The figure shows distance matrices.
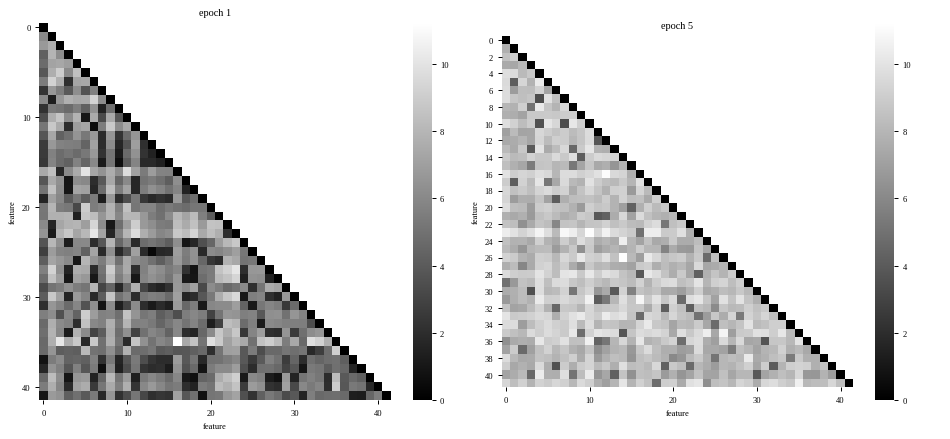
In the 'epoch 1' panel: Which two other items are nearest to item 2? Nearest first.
16, 32
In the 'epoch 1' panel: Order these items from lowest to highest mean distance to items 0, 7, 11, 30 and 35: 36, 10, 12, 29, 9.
9, 10, 12, 29, 36
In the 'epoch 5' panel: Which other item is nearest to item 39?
6
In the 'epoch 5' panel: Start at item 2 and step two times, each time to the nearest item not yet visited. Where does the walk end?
27
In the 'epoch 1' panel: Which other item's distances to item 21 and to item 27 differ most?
18
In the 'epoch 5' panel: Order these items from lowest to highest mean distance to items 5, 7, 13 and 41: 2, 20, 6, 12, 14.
12, 6, 20, 2, 14
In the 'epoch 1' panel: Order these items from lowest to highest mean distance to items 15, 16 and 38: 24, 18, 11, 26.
24, 18, 26, 11
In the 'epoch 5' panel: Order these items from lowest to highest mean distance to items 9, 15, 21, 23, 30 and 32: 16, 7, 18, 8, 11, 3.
3, 11, 8, 16, 18, 7
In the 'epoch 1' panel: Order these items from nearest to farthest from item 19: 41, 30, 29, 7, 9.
41, 7, 9, 29, 30
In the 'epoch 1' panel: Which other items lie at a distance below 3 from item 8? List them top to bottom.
1, 22, 23
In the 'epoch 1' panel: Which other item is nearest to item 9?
15
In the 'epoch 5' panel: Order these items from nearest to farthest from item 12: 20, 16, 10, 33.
20, 10, 33, 16
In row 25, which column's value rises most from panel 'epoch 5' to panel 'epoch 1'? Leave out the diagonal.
34
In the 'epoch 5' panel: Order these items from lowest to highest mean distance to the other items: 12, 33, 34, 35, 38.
38, 12, 34, 33, 35
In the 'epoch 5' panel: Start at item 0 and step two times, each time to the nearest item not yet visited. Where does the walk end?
1
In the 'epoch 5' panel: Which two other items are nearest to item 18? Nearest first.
41, 15
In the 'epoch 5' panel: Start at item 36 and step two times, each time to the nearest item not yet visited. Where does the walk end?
11
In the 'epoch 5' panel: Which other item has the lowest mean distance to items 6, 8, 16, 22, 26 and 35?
39
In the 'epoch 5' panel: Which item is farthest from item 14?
26
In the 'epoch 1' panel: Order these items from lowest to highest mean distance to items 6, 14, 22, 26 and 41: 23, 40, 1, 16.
40, 1, 23, 16
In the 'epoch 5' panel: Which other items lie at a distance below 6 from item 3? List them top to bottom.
8, 13, 15, 30, 40
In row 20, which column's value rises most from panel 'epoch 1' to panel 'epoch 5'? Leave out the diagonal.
33
